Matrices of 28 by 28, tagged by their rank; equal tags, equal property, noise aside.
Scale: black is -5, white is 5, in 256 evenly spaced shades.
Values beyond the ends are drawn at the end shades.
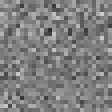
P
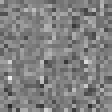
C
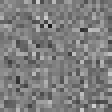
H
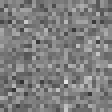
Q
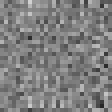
C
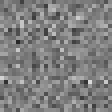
P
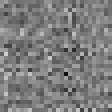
C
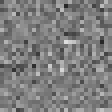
P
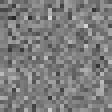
P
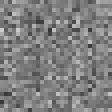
P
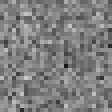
Q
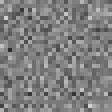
P
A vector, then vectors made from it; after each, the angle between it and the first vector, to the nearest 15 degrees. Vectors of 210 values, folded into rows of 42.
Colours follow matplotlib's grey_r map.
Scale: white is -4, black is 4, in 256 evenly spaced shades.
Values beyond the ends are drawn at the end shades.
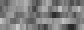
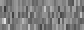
75 degrees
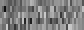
105 degrees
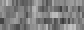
150 degrees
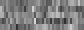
135 degrees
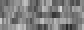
30 degrees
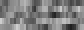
15 degrees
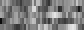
150 degrees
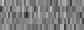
90 degrees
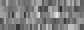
135 degrees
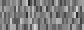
90 degrees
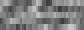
150 degrees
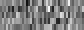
105 degrees
